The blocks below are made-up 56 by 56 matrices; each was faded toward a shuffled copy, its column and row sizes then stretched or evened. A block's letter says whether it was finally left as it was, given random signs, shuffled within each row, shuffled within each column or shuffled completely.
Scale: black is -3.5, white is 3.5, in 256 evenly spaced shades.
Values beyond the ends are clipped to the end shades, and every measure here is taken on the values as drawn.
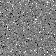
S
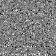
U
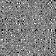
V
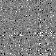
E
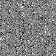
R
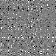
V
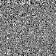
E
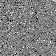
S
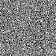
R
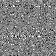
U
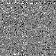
E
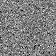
S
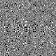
V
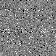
U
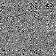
V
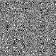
E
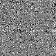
E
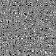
V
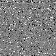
U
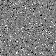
S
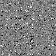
E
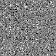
E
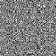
V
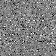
U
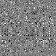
V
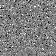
S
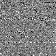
U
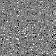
V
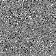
U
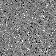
S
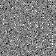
R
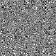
E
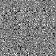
V
